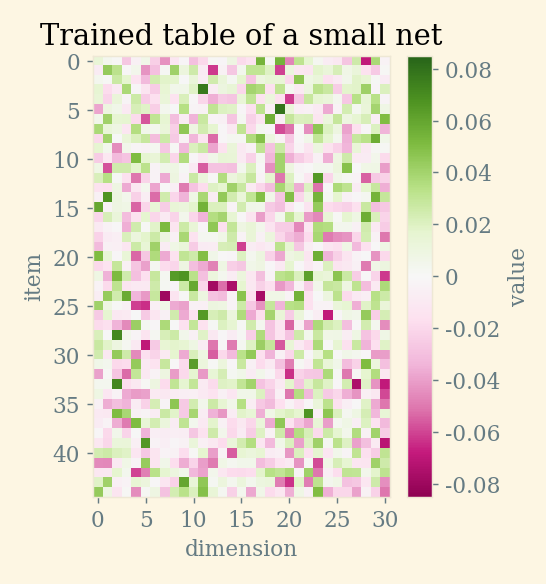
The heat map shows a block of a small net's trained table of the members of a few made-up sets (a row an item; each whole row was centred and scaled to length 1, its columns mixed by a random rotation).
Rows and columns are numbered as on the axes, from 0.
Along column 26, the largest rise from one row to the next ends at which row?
33
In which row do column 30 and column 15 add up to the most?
24
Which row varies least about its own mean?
2
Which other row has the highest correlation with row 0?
38
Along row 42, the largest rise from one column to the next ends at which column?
6
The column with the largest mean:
23
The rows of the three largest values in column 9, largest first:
22, 43, 7
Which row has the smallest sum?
34
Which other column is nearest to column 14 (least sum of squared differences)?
13
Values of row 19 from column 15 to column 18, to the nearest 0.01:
-0.06 -0.01 -0.01 -0.01
